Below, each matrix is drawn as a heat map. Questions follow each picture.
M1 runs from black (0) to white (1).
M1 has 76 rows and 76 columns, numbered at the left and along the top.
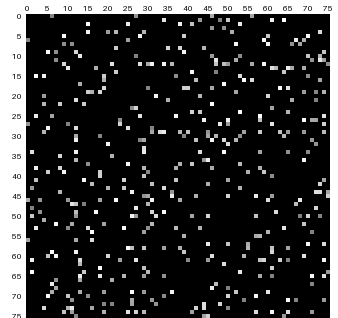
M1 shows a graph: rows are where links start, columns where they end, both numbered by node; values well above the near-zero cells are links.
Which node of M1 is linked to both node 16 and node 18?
node 19
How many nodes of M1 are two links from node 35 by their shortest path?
6
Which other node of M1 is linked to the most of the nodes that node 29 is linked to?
node 61
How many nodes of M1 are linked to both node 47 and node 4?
0
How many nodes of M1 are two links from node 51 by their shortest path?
5
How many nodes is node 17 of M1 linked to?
2
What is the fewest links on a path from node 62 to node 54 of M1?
4
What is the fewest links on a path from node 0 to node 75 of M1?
3
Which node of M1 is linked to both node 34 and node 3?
node 49
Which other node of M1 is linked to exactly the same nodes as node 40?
node 63
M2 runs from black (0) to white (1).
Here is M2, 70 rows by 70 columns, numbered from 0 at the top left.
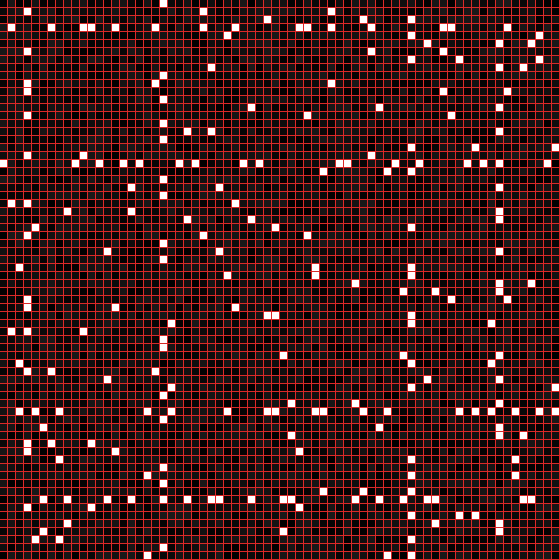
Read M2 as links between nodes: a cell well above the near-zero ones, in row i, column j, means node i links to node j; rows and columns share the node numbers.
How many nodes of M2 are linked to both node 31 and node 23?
2
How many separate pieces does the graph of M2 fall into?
3
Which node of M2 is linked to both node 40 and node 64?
node 51
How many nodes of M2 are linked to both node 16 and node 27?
2
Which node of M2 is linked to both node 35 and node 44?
node 62
